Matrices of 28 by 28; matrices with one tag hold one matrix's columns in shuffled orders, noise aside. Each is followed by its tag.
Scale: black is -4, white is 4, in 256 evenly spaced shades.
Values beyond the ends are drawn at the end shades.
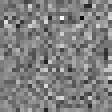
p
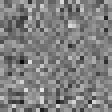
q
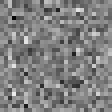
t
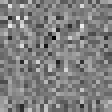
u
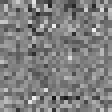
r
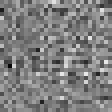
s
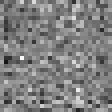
q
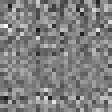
r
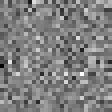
s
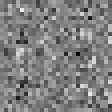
t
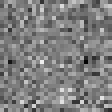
q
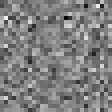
p
